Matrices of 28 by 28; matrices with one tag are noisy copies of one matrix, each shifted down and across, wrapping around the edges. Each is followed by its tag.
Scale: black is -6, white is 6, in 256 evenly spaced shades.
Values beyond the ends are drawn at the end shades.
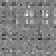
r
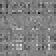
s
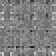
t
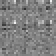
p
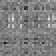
r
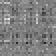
s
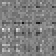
t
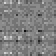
t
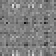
r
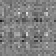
p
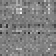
s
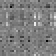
r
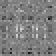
r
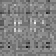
r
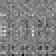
s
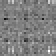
r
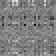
s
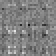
t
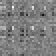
p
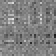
s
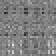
r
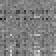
s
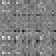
t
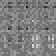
r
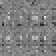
p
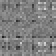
t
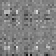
p
